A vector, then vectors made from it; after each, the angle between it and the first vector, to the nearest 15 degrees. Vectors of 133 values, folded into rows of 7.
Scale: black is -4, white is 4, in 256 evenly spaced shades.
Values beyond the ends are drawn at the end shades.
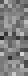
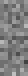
60 degrees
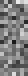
90 degrees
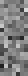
75 degrees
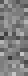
15 degrees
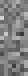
135 degrees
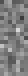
75 degrees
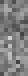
105 degrees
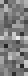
150 degrees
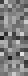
15 degrees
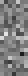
150 degrees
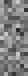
135 degrees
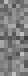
30 degrees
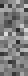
135 degrees
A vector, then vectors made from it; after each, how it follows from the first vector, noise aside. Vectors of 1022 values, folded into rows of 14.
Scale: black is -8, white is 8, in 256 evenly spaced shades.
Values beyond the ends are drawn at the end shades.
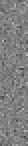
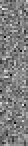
reversed, negated, scaled up.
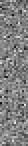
reversed, scaled up.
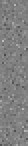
partly zeroed.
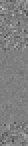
reversed, negated, partly zeroed.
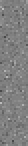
reversed, negated, partly zeroed.
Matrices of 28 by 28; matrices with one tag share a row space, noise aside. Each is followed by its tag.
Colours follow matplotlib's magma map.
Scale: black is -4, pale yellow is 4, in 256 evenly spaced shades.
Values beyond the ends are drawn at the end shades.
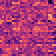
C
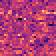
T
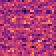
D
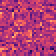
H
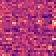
C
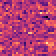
T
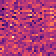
H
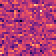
H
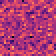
D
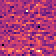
D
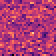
D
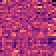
C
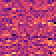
C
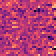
C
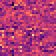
H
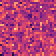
H
